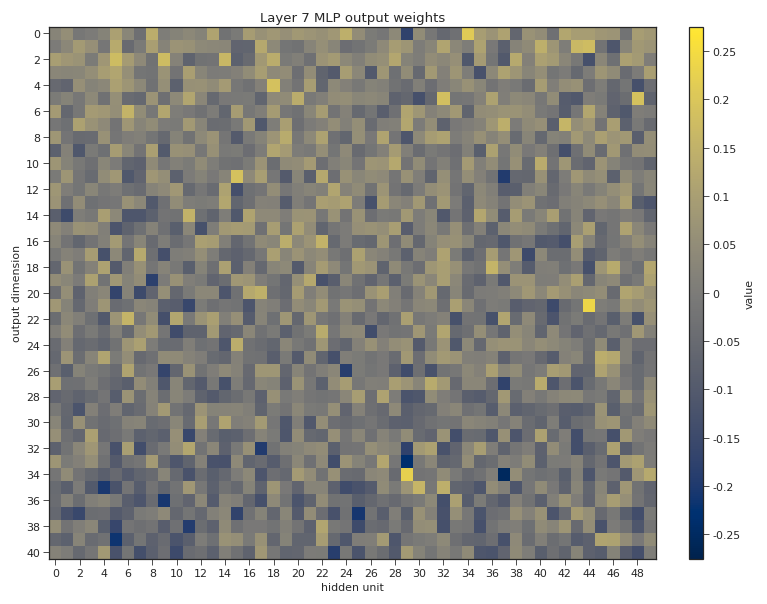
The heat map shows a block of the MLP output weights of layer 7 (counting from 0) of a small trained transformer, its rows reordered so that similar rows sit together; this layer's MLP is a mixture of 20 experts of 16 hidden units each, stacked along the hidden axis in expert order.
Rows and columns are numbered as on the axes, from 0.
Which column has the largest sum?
22
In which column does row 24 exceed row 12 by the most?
15
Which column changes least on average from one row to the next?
39
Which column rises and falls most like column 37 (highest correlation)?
6
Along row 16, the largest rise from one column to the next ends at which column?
43
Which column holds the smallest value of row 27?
37
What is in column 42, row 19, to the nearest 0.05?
0.05
